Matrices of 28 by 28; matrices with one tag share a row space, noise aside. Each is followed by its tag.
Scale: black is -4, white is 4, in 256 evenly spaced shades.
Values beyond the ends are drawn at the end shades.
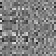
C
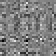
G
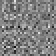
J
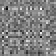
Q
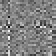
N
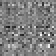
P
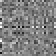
C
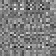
Q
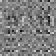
P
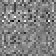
J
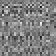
Q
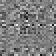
G
